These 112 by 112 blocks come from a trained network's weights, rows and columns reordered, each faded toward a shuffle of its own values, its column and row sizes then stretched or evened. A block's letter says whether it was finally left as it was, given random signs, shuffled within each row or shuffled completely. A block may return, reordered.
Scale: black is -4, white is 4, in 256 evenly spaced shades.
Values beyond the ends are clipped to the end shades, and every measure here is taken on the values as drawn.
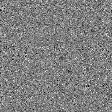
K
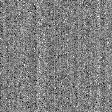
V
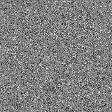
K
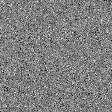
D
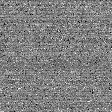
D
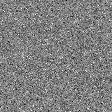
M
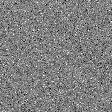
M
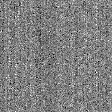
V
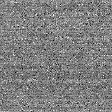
V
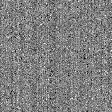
V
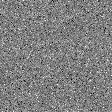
M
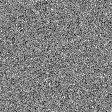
M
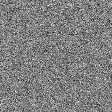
D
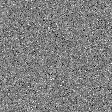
M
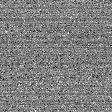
D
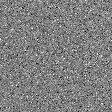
M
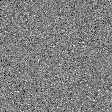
M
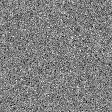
M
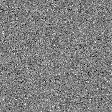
D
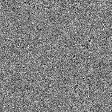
K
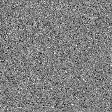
D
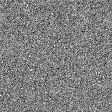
M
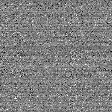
V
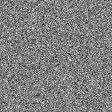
V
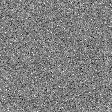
M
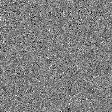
K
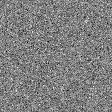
M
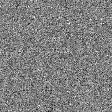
D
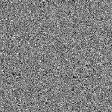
V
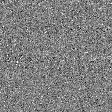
D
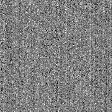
V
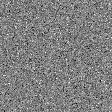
M
